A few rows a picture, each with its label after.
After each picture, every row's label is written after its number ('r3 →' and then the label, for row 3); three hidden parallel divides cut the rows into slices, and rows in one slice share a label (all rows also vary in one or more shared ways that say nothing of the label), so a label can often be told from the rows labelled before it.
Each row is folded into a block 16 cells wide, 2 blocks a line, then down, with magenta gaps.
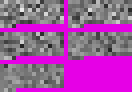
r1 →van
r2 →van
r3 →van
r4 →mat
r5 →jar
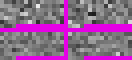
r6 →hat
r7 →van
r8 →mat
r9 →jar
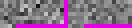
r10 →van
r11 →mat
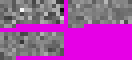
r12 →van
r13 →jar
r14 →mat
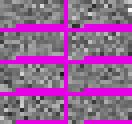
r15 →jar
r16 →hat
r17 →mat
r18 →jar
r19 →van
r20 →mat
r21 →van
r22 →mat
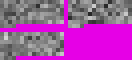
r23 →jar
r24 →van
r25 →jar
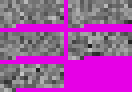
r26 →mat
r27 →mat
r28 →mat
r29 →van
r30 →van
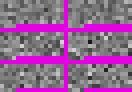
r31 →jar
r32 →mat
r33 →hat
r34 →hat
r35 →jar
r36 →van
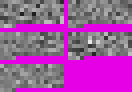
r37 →van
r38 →jar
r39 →jar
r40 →van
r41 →jar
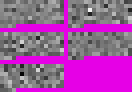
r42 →jar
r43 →van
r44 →van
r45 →mat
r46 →hat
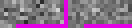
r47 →van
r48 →jar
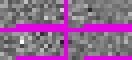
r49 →mat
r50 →mat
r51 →van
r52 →mat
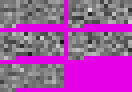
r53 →mat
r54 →van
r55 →van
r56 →hat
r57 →jar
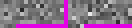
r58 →hat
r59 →hat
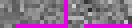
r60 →jar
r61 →hat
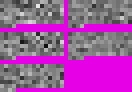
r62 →hat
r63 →mat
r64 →hat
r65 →mat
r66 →van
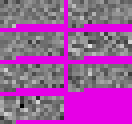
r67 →mat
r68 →mat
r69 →mat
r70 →hat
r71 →mat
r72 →jar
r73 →hat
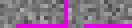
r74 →jar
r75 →mat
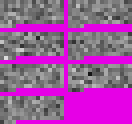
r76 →jar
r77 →jar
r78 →van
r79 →jar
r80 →mat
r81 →hat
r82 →mat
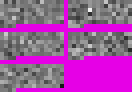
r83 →mat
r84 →van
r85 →jar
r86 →hat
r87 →mat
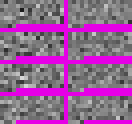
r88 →hat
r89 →mat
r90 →van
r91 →mat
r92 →hat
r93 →mat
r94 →mat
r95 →jar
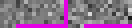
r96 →mat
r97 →hat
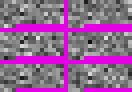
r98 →van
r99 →hat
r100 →hat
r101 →hat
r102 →van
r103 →van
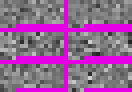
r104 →mat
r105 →mat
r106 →hat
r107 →van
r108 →mat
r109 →hat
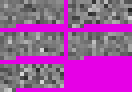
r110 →mat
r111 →van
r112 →jar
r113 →mat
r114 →van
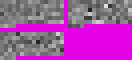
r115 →jar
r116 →hat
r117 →mat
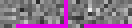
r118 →hat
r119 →van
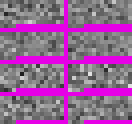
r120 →hat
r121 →mat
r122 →mat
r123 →jar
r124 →hat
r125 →van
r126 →mat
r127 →mat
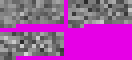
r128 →mat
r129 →hat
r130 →hat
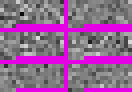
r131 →van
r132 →mat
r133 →hat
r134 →hat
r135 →jar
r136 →mat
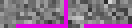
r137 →mat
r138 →hat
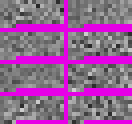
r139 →van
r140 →jar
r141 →mat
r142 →van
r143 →mat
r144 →van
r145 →hat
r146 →hat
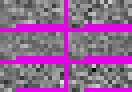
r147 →mat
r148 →hat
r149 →mat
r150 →mat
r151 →van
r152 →hat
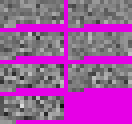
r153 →jar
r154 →jar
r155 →van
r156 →jar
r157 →van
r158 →mat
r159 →van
